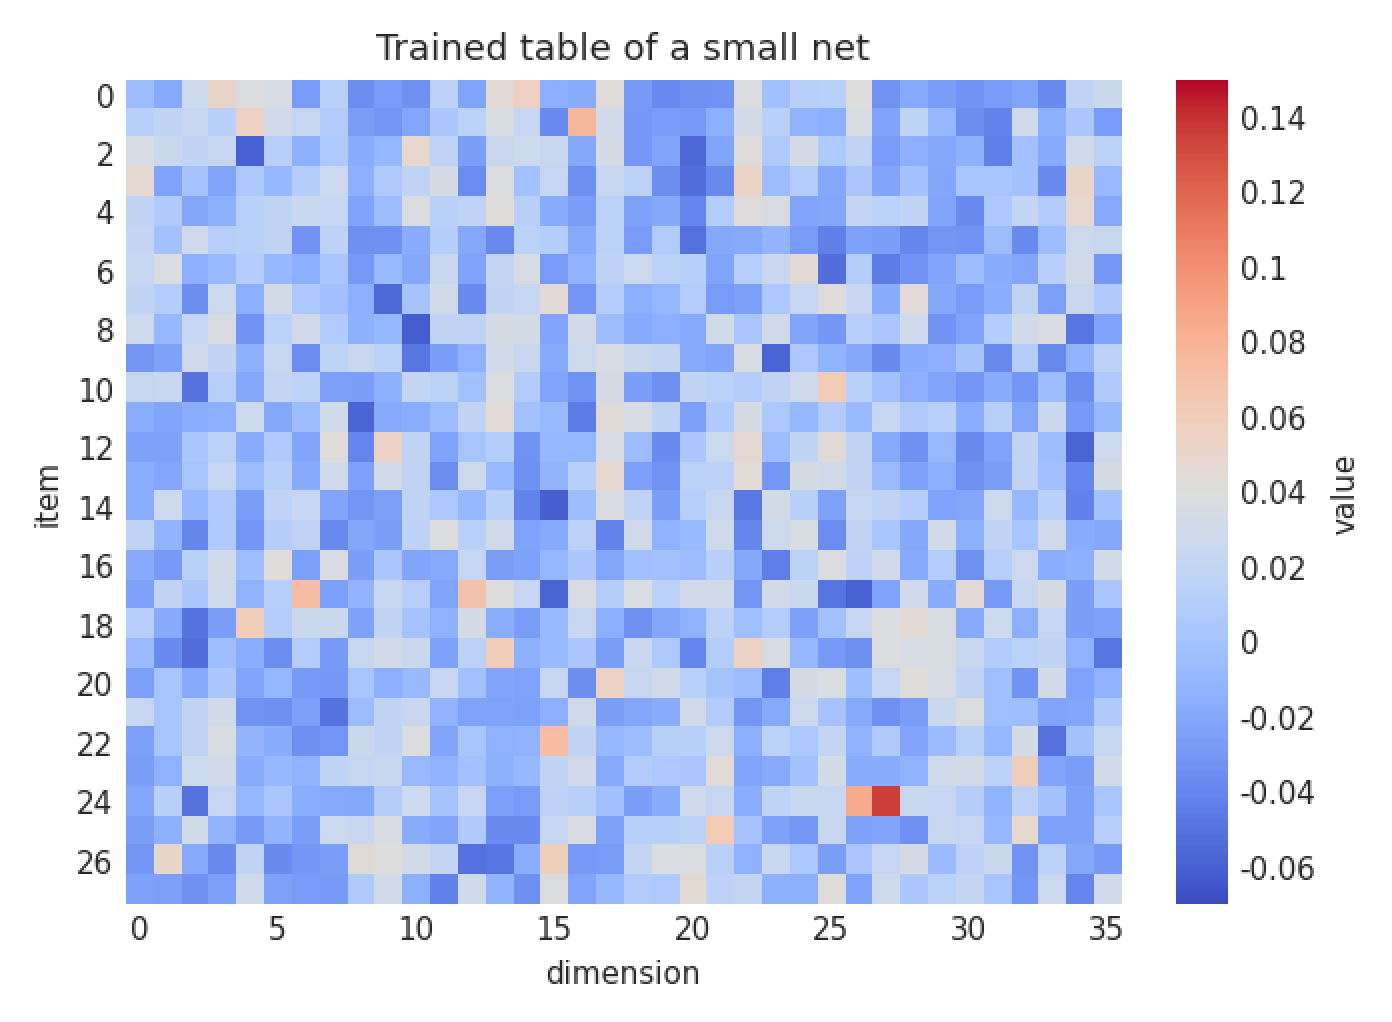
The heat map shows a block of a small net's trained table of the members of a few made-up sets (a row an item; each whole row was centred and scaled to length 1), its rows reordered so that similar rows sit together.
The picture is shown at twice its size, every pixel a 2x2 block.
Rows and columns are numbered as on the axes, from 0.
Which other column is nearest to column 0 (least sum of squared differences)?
11
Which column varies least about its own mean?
31
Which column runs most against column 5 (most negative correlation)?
30
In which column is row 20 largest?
17
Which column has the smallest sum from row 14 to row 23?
34
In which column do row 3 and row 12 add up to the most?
22
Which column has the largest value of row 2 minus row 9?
10
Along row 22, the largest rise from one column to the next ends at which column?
15
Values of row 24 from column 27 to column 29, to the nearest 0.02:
0.14 0.02 0.02
